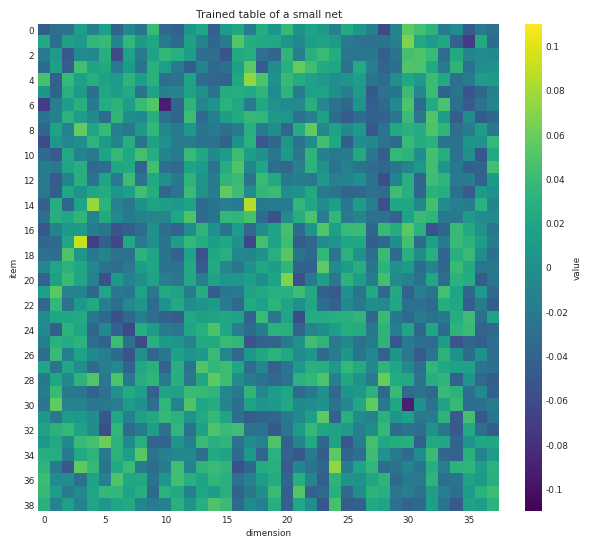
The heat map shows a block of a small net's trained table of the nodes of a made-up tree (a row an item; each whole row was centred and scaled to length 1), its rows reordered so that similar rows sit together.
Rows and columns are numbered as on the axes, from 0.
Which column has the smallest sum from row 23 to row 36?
31
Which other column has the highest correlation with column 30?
9
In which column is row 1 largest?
30
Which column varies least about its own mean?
26
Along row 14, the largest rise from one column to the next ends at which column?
17
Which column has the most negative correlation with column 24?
33
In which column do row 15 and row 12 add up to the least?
28
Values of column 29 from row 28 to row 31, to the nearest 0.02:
0.02 0.04 0.02 0
